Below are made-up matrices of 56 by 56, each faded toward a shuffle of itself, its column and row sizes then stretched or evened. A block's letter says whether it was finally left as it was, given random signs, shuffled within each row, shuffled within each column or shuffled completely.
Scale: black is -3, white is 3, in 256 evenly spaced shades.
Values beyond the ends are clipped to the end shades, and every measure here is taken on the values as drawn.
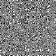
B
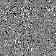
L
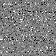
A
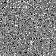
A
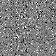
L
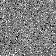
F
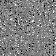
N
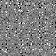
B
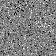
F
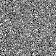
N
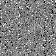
N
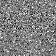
A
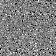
A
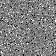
F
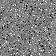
F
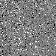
N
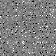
B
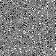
N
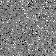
A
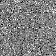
A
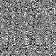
B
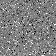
F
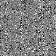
N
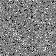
F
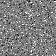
F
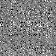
L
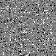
L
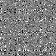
B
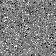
F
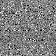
A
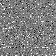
A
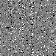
N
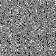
N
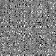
B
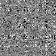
L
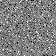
F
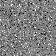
F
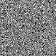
N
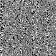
N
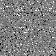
A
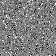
F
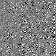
L
